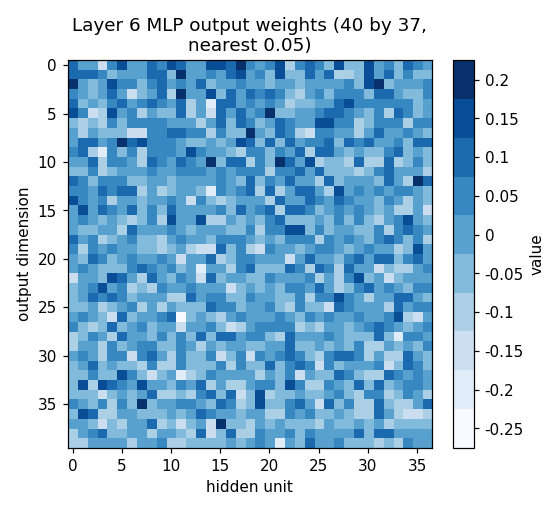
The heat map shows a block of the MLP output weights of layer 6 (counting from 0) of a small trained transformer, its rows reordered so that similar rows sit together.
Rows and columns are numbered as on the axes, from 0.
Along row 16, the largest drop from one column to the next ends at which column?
14
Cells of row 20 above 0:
14
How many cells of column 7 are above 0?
9
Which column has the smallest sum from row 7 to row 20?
7
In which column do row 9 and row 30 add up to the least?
3
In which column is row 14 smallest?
12
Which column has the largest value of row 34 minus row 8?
19
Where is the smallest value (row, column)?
26, 11
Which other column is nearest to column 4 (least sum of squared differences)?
20
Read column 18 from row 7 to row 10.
0.2 0.1 0.05 -0.1
